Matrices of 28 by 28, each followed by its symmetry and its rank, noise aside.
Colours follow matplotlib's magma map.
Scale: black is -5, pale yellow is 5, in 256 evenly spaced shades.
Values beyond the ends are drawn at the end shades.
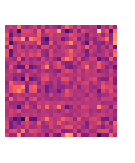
no symmetry, rank three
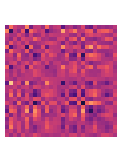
symmetric, rank two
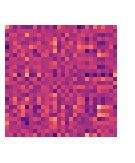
no symmetry, rank four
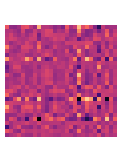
no symmetry, rank three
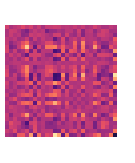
symmetric, rank two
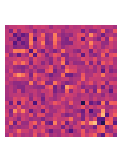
symmetric, rank four
